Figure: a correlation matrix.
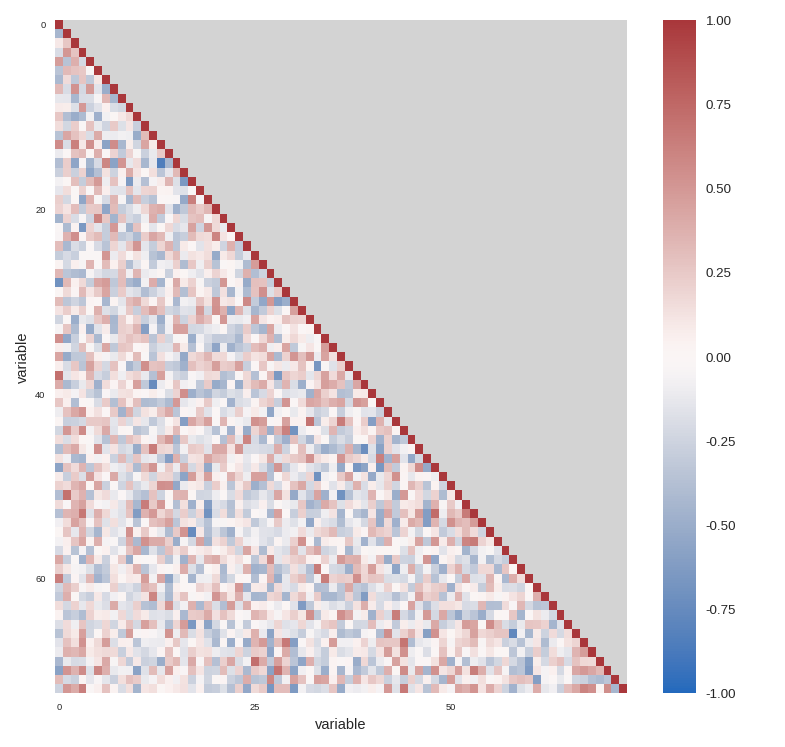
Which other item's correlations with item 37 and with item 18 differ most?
9
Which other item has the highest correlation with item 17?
19
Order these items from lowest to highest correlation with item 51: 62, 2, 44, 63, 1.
63, 2, 62, 44, 1
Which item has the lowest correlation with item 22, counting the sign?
3
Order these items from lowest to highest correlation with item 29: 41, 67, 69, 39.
69, 39, 41, 67
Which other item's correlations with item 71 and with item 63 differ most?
31
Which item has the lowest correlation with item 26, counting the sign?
30
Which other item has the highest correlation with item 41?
47
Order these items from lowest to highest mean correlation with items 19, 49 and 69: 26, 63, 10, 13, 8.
13, 8, 10, 63, 26
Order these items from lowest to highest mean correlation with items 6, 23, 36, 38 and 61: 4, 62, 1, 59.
59, 62, 1, 4
